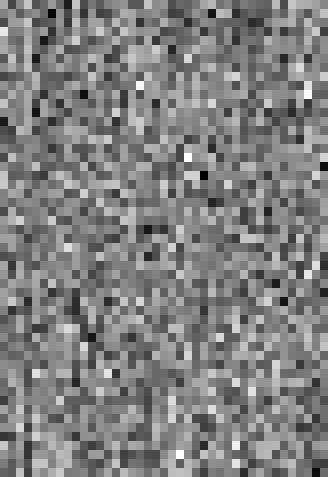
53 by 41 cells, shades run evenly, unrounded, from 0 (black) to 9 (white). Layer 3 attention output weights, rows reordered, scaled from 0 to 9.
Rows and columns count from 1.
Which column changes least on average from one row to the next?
4
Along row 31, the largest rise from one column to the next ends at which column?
39
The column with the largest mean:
24
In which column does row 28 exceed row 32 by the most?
35
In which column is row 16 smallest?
38
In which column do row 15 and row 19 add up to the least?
41
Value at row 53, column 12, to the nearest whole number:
3
